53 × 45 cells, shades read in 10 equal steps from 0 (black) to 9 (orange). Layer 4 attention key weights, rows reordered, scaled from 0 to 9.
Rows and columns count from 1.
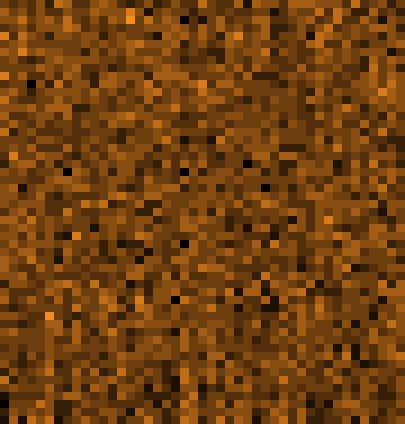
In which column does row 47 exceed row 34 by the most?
34
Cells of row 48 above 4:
14
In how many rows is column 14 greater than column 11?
23
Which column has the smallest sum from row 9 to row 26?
32
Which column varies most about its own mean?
21
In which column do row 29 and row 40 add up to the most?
6
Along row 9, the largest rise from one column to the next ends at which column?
42
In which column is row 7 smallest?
44
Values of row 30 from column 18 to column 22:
4 4 3 3 4
